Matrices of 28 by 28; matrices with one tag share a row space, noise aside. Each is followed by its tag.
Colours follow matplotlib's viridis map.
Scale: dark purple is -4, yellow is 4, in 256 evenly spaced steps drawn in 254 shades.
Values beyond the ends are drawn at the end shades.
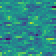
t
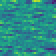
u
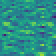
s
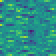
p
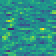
s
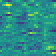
t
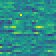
u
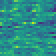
u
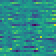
u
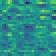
s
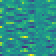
p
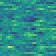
u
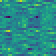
t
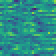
u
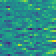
t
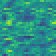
s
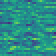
u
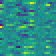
p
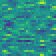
s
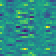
p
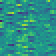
p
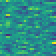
t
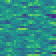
t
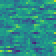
u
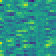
p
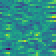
t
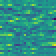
u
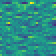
t
